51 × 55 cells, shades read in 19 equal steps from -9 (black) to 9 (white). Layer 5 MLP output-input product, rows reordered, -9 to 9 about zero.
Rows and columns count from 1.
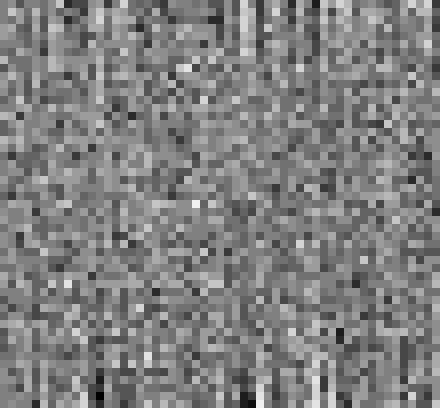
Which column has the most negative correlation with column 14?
41
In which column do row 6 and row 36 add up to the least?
19
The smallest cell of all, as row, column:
50, 13
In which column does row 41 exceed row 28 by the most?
48
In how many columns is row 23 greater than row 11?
24
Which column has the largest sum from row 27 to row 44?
40
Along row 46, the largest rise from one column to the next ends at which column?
17
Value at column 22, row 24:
-3
